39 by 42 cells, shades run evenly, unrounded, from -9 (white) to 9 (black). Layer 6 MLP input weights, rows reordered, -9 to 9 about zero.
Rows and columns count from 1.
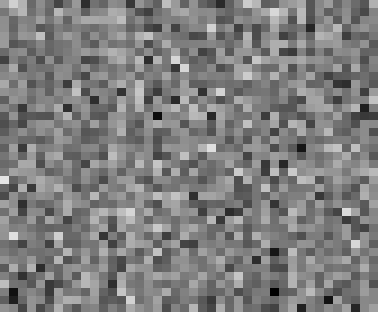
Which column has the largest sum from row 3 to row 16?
41
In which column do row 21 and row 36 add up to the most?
32
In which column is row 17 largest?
31
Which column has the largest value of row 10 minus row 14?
37
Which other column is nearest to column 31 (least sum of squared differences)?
13
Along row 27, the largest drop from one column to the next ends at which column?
39
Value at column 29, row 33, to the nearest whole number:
6
